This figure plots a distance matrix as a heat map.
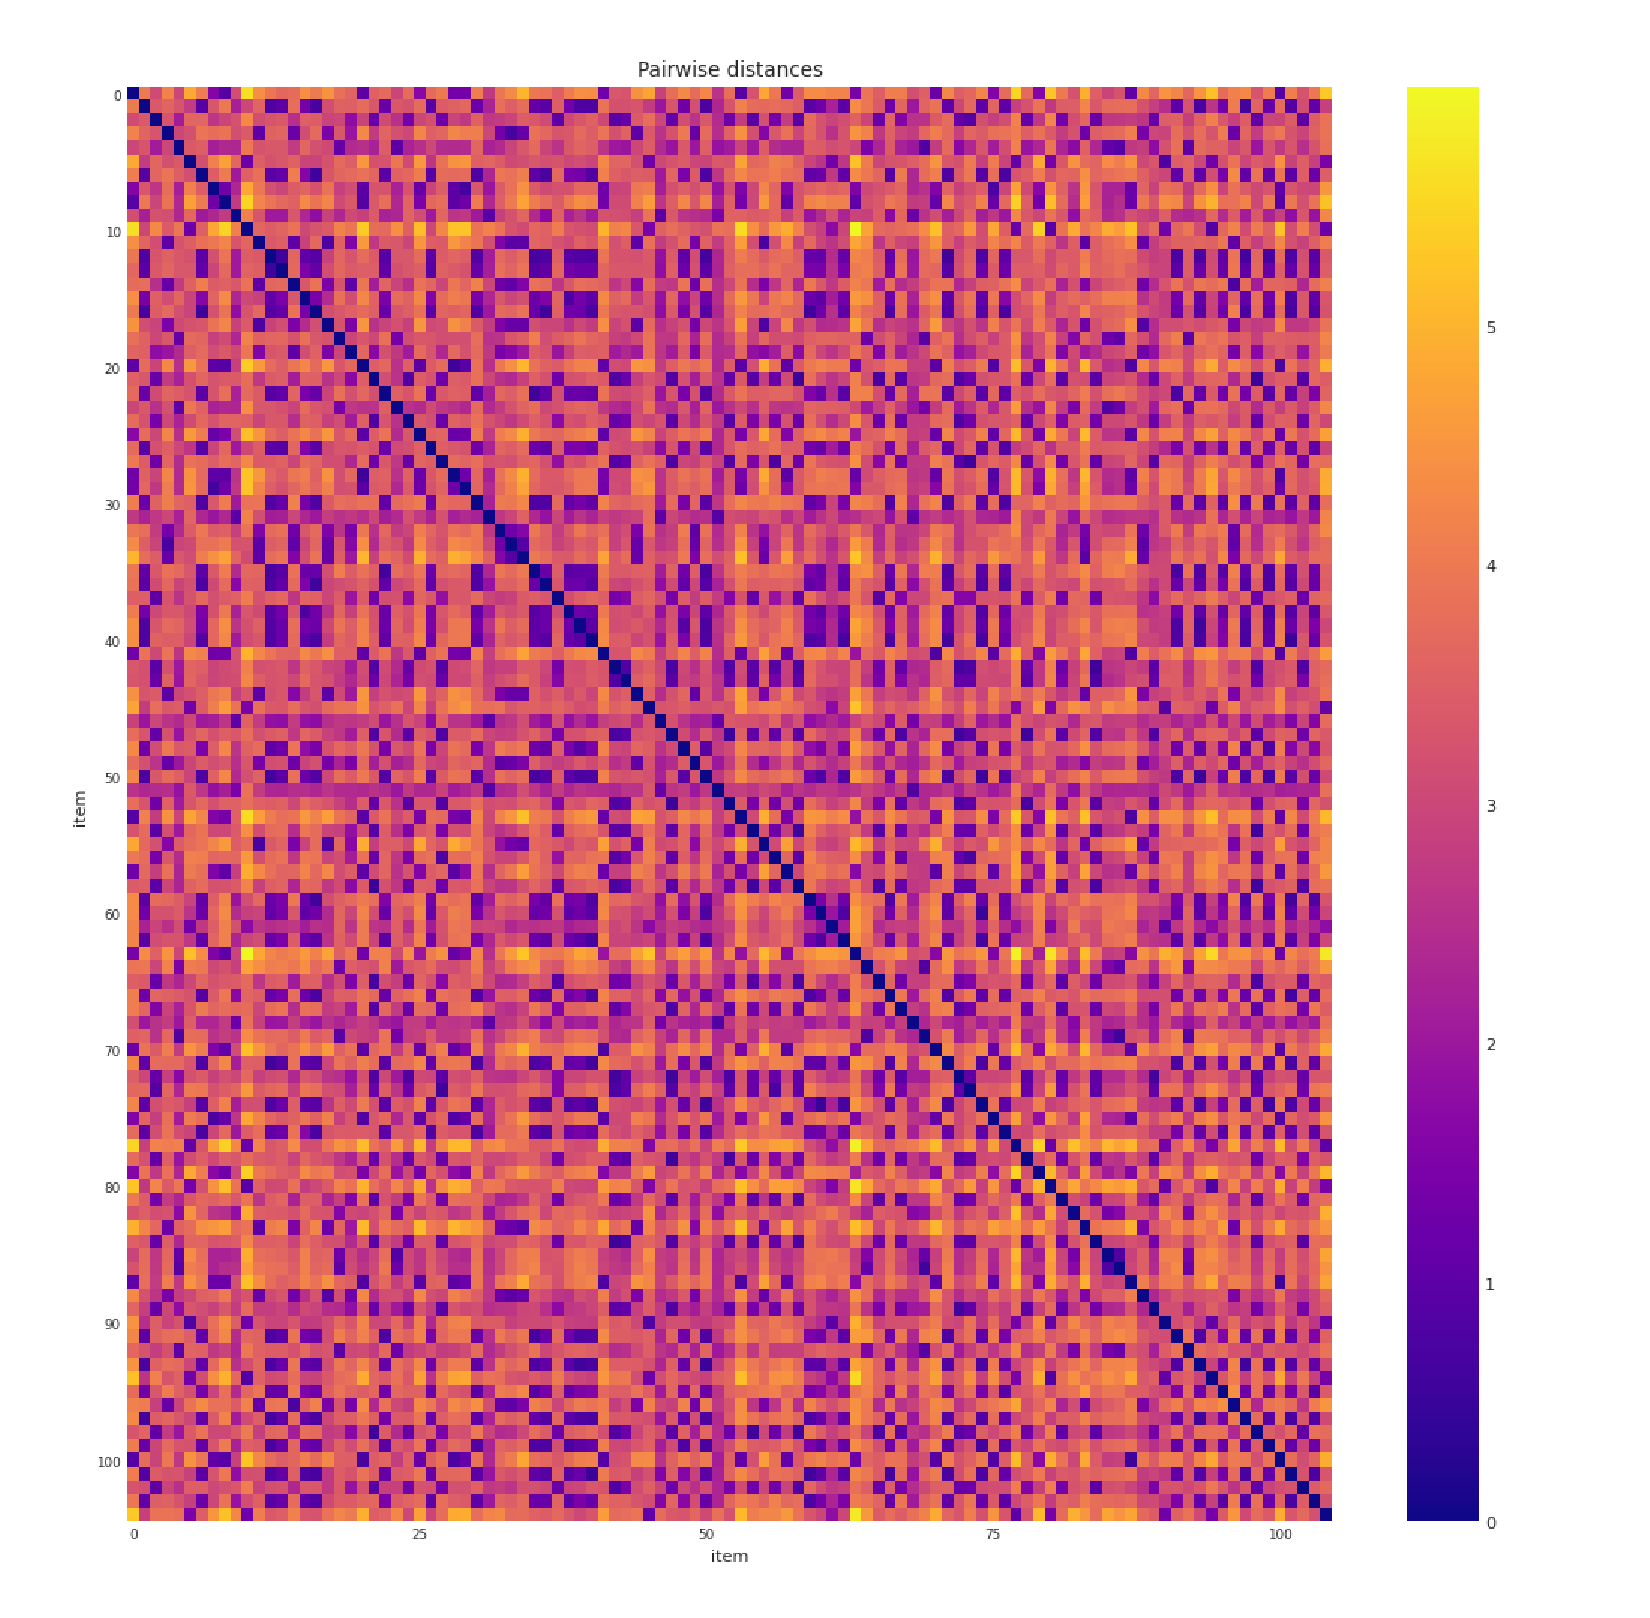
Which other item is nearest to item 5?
90
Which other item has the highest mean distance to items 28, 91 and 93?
83
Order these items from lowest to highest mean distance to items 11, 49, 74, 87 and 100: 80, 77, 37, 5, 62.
62, 37, 5, 80, 77
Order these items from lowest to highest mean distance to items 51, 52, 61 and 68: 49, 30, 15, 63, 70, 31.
31, 49, 15, 30, 70, 63
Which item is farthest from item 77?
63
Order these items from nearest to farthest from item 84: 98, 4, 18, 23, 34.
98, 4, 23, 18, 34
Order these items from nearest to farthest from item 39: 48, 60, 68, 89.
48, 60, 68, 89
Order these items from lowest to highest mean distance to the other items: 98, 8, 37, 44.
98, 37, 44, 8
